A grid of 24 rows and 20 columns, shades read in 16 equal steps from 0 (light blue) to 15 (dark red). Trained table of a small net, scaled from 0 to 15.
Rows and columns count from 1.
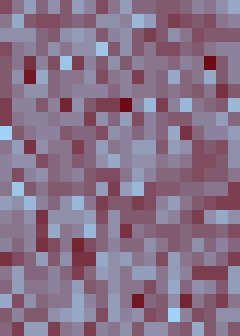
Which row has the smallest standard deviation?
7
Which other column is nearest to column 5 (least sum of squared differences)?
8
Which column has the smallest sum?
15
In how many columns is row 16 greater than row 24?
6
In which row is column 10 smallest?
12
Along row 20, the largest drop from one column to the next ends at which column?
20
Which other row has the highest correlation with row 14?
2
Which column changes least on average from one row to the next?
14
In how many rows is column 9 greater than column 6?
13
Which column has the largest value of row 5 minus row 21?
18
